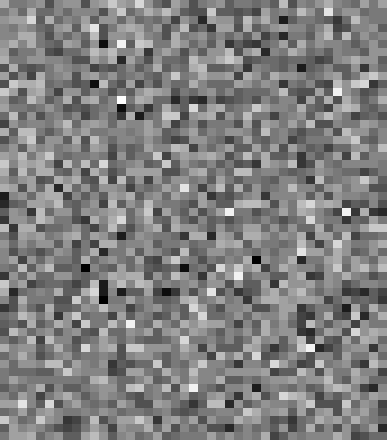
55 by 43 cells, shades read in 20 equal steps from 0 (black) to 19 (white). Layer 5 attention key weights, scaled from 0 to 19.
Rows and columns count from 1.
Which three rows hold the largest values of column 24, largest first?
37, 2, 51
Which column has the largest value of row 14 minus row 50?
22
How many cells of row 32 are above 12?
4
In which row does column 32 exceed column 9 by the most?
36
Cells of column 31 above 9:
22
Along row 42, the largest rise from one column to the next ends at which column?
40
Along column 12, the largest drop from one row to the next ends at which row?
32
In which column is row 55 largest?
11
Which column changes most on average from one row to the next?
35
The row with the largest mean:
10
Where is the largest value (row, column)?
13, 14
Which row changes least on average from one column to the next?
48
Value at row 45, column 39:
12
